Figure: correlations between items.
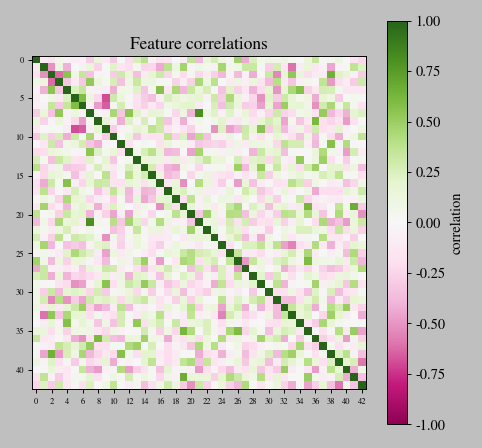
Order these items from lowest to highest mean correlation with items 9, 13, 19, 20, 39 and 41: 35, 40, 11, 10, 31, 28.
10, 40, 11, 31, 28, 35
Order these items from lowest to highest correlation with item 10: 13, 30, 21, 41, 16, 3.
13, 16, 30, 41, 3, 21
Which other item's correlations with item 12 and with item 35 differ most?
20
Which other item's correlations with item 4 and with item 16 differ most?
6
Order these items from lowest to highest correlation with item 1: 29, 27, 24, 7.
29, 7, 27, 24
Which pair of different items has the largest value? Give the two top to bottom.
7, 21
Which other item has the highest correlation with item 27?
42
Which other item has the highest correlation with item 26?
35
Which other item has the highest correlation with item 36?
8
